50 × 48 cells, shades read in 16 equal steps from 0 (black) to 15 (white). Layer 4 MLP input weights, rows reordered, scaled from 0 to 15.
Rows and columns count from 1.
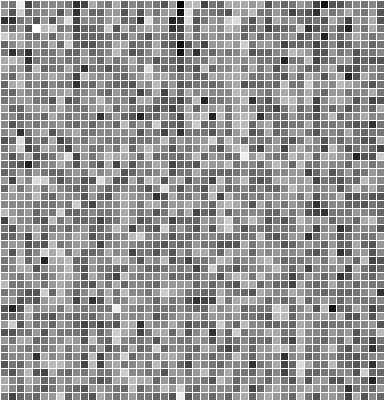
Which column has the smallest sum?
40
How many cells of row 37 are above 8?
15
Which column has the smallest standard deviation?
46
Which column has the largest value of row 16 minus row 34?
25
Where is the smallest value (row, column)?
1, 23
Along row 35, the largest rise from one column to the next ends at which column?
16
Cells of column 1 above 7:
25
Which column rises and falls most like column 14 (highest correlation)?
6
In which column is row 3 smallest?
22
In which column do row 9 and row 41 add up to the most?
19
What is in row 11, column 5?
8
